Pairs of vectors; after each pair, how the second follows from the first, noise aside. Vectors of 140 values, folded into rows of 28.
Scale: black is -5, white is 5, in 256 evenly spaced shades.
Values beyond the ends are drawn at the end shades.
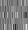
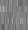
wrapped around, shrunk.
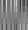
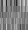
negated.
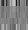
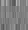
negated, shrunk.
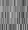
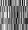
reversed, negated, scaled up.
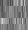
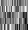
reversed, scaled up.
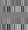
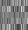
negated.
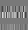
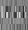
sign-scrambled.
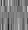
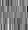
negated.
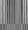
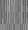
negated, shrunk.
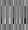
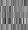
negated.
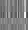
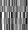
reversed, scaled up.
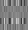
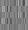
wrapped around, shrunk.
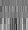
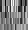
reversed, negated, scaled up.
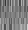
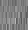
wrapped around, shrunk.
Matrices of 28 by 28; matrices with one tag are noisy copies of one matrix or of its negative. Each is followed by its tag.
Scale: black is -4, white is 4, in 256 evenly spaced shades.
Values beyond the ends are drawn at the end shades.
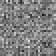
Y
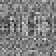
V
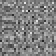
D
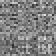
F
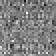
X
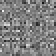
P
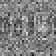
V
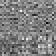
F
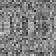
V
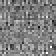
X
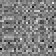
D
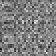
D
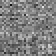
F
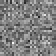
Y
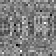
V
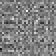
D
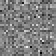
Y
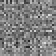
Y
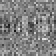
V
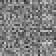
Y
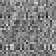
X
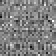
X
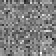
Y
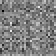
P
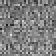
X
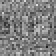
V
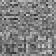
F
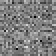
Y
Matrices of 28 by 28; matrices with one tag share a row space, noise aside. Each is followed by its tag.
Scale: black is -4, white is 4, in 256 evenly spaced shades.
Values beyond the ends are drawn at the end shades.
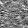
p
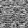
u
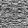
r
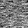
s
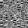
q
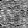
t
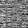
s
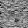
t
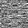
r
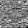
r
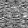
p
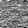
r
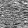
p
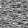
r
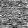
r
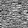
r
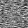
p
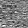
t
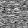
t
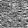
r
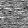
s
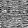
r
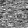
s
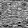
r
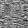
p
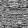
r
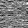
s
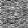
t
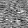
q
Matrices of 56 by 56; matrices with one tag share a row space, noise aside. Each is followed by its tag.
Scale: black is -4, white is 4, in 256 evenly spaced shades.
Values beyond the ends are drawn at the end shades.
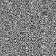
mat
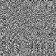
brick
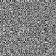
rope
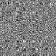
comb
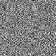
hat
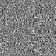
hat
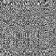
rope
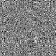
hat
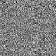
hat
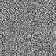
hat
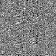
comb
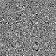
comb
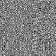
hat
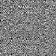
rope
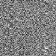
rope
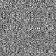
brick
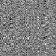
rope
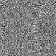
hat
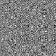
mat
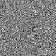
hat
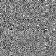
rope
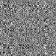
rope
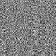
hat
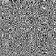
mat
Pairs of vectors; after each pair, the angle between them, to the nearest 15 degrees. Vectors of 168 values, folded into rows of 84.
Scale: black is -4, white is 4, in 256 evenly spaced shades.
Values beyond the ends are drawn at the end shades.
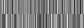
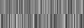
105 degrees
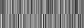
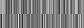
165 degrees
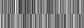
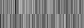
165 degrees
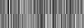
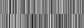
105 degrees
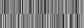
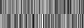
120 degrees
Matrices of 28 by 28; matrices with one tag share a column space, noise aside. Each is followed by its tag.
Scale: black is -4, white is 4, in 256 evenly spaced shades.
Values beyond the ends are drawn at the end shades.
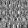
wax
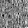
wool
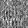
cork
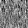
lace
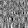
wax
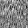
lace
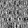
wax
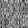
wool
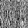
cork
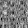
wax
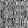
cork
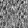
lace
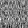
wax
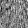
lace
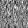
lace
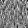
lace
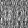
cork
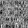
wax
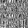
wool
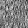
lace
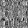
cork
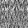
lace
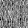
cork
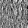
lace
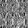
wool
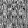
lace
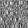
wax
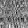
wax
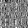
wool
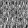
wax
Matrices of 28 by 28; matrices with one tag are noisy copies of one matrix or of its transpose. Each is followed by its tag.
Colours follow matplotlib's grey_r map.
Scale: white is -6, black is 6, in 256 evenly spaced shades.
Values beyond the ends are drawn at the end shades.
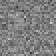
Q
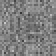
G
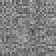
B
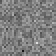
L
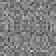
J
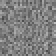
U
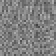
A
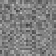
J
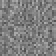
U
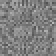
U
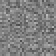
U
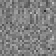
Q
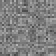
B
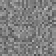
U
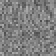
A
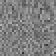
A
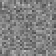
J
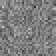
U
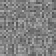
B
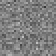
A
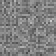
B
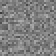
Q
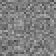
Q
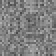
G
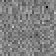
A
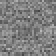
G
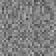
A
